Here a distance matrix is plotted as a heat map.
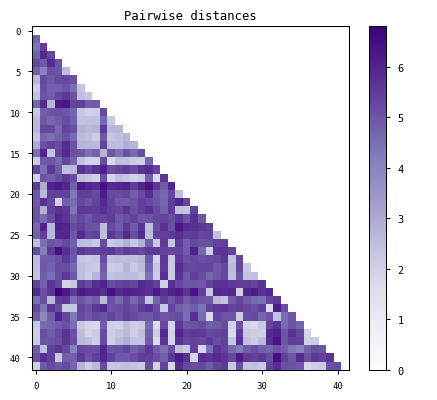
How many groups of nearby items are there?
6
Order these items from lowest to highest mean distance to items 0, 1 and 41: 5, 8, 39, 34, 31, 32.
8, 39, 5, 34, 31, 32
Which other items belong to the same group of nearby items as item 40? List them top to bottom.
3, 21
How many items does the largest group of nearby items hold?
19
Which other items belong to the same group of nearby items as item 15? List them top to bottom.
2, 9, 24, 25, 33
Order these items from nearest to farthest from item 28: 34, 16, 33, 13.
16, 13, 33, 34
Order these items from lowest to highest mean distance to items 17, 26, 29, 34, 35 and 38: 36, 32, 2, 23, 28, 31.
36, 28, 31, 23, 2, 32
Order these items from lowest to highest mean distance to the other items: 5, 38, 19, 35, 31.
38, 5, 35, 31, 19
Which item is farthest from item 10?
32
